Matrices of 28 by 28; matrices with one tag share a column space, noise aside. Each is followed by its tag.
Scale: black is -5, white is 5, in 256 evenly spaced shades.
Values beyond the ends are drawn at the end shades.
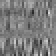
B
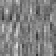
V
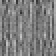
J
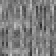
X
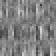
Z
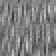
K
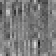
J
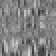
B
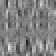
B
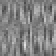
K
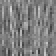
X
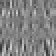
B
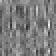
X
